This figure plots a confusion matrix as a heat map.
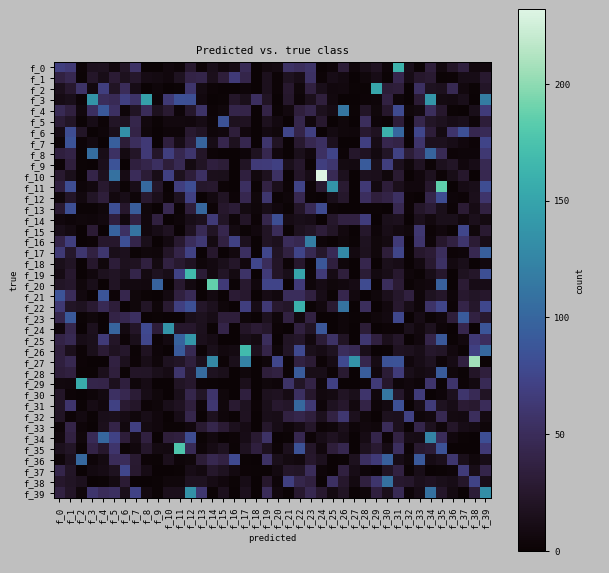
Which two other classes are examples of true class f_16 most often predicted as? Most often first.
f_23, f_6
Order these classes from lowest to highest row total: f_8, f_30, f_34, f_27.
f_30, f_34, f_8, f_27
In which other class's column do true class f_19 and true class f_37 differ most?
f_12
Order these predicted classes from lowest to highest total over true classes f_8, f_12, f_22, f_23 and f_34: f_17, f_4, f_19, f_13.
f_13, f_17, f_4, f_19
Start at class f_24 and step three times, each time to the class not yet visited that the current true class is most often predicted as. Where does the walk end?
f_15
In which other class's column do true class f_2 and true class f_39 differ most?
f_29
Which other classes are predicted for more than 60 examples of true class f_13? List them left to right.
f_1, f_5, f_7, f_24
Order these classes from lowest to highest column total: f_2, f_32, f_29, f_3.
f_32, f_2, f_29, f_3
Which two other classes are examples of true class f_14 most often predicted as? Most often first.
f_20, f_28
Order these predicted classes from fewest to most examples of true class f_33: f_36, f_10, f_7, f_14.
f_10, f_36, f_14, f_7
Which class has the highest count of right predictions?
f_22
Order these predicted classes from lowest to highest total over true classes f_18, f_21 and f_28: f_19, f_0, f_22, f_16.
f_16, f_19, f_0, f_22
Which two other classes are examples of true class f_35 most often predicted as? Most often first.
f_11, f_22
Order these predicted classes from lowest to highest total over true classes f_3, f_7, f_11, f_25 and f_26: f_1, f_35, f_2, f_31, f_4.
f_2, f_31, f_4, f_1, f_35
